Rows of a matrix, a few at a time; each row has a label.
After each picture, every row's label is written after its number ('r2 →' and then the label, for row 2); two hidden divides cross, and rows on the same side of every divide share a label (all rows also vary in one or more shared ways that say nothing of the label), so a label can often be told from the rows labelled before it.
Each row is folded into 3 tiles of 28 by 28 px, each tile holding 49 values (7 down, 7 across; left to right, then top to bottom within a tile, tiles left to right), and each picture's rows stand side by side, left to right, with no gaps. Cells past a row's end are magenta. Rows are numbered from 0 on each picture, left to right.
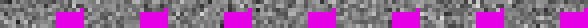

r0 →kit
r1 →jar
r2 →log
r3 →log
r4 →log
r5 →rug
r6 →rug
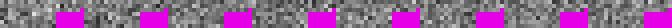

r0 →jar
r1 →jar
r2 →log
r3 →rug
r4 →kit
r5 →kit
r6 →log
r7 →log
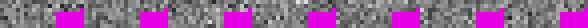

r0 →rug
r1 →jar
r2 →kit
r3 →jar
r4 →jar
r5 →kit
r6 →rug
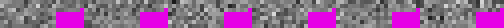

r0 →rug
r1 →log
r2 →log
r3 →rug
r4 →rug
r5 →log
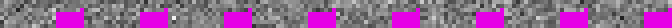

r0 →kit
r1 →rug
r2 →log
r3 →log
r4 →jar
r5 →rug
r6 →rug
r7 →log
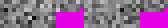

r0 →log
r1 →jar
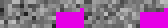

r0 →log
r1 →log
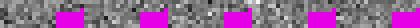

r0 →jar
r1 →jar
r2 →log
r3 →rug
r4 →log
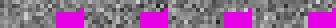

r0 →log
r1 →jar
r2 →rug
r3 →kit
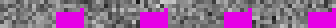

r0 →rug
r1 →kit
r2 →rug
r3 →log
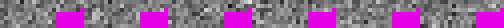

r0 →log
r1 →rug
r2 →log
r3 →kit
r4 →kit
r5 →kit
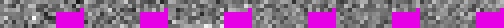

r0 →jar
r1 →rug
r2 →kit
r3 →log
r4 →log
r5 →log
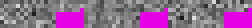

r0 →kit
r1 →jar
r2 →log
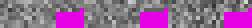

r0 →log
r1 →jar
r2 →kit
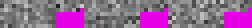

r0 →log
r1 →jar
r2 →jar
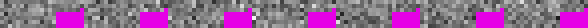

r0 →jar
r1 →rug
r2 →kit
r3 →kit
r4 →jar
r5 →jar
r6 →jar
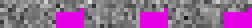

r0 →log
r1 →rug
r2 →jar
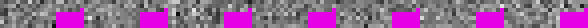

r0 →log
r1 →log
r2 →rug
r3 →log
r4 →kit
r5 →kit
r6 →rug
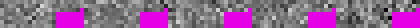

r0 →log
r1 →jar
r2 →rug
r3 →kit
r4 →jar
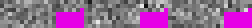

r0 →log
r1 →kit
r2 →rug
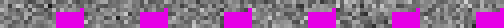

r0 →rug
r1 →log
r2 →log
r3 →kit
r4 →jar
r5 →log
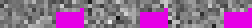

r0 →kit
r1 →log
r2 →kit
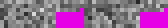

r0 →jar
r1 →kit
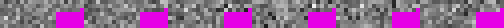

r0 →log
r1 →log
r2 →log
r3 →jar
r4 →log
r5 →rug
